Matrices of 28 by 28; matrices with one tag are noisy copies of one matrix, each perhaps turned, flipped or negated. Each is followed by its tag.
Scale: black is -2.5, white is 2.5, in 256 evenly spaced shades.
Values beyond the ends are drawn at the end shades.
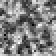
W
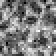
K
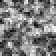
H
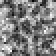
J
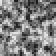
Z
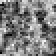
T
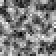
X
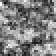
T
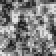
T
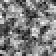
K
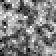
Z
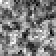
Z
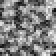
X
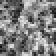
H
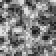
K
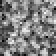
J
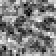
W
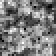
T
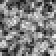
J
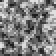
J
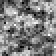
T
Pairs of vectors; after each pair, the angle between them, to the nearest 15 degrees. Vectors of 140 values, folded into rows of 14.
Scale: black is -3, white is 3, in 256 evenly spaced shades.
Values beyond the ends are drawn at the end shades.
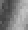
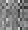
105 degrees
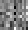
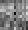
30 degrees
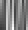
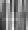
15 degrees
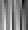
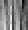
15 degrees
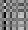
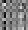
30 degrees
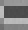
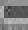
15 degrees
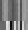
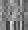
150 degrees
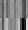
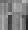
105 degrees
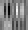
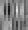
15 degrees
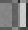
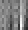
60 degrees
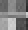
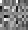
75 degrees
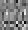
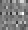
120 degrees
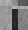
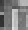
150 degrees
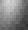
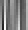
90 degrees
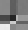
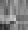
150 degrees
